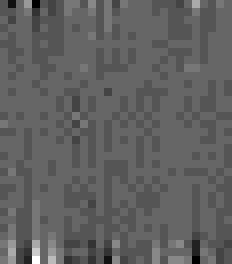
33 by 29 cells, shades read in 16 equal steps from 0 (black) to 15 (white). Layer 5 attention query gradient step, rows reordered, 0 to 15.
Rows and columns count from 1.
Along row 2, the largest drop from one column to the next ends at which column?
5
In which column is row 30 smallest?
25
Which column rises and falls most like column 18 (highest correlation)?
10
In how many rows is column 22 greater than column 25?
12
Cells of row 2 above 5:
16
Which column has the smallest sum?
14
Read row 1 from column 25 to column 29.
10 6 5 7 6
